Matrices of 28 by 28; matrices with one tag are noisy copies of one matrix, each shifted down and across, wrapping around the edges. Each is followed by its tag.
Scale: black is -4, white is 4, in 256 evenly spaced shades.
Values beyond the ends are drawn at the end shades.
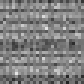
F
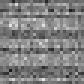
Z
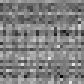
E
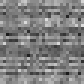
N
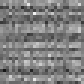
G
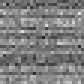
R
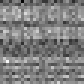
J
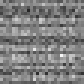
R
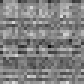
N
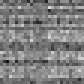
Z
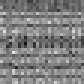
F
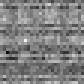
N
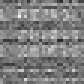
Z
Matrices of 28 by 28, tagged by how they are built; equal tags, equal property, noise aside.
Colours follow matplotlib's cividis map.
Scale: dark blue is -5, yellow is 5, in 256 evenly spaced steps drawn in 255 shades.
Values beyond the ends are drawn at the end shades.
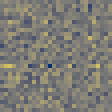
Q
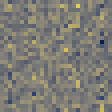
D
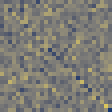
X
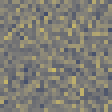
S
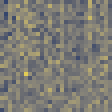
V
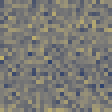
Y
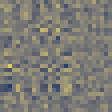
Q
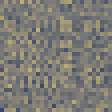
V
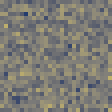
V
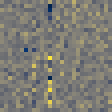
D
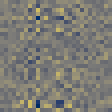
Q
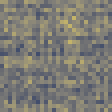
V
